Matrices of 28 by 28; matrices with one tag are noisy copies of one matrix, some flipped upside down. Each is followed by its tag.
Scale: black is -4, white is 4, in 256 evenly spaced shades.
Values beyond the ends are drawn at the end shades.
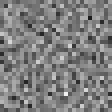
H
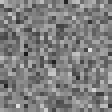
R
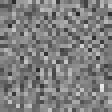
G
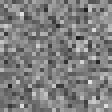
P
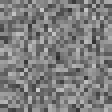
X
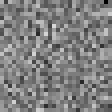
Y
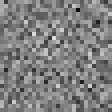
Y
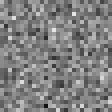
R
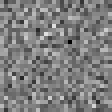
Y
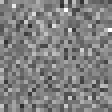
Y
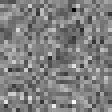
X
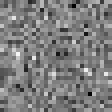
X
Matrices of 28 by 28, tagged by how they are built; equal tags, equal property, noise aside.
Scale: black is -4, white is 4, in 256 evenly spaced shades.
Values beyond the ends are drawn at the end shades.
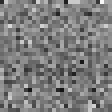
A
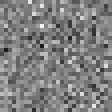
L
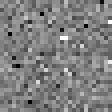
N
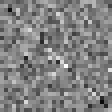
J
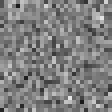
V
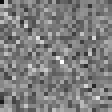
J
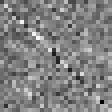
J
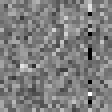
L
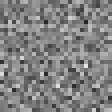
A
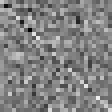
J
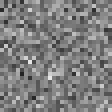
V
